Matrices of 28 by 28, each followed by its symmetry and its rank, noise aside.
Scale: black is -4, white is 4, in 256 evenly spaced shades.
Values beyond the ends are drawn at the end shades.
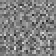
no symmetry, rank five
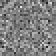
symmetric, rank four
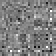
symmetric, rank four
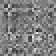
symmetric, rank four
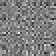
no symmetry, rank four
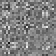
symmetric, rank four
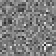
symmetric, rank five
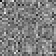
no symmetry, rank five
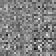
no symmetry, rank four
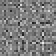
symmetric, rank three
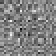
symmetric, rank four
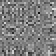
no symmetry, rank five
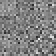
symmetric, rank five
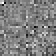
symmetric, rank five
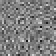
symmetric, rank four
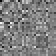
symmetric, rank three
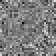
symmetric, rank five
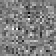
antisymmetric, rank four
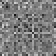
symmetric, rank three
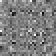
symmetric, rank four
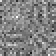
symmetric, rank five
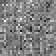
no symmetry, rank five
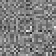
symmetric, rank three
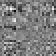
no symmetry, rank four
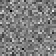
symmetric, rank five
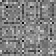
symmetric, rank four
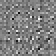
symmetric, rank five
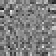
no symmetry, rank three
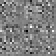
antisymmetric, rank four
